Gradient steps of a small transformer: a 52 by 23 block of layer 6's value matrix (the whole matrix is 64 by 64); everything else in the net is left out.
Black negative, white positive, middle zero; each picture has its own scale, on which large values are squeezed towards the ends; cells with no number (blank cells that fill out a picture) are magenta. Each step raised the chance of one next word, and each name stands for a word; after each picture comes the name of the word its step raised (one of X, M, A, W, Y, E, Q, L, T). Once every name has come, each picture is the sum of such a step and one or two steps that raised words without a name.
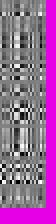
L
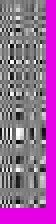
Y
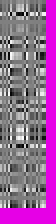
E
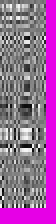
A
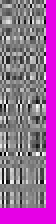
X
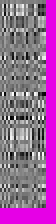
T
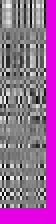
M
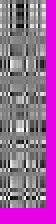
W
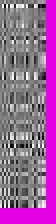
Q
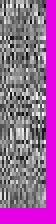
L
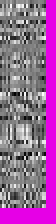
T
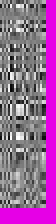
T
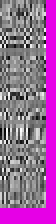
Y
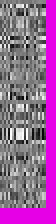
Y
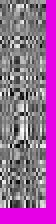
Q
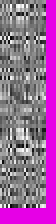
A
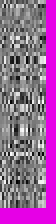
X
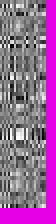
E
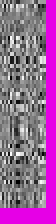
X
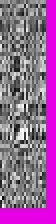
W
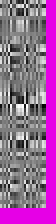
X
